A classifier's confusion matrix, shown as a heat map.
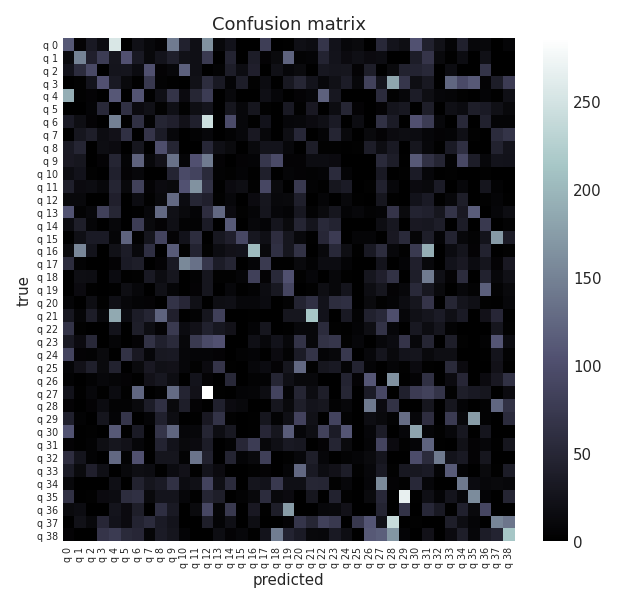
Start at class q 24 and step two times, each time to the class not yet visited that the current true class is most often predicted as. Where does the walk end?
q 4
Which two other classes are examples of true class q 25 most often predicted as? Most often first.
q 20, q 13
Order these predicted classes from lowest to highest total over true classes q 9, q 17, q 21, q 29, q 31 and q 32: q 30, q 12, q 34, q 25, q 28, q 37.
q 25, q 37, q 28, q 34, q 30, q 12
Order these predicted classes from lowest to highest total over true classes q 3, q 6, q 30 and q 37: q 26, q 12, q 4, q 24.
q 24, q 26, q 4, q 12
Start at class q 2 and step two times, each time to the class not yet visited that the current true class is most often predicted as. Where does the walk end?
q 11
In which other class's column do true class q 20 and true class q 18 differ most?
q 19
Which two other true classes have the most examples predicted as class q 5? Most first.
q 15, q 1
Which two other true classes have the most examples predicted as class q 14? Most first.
q 6, q 36
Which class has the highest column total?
q 12
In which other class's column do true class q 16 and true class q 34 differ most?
q 31
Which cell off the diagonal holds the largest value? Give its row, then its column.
q 27, q 12
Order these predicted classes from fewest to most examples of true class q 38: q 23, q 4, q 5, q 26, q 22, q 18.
q 22, q 23, q 5, q 4, q 26, q 18
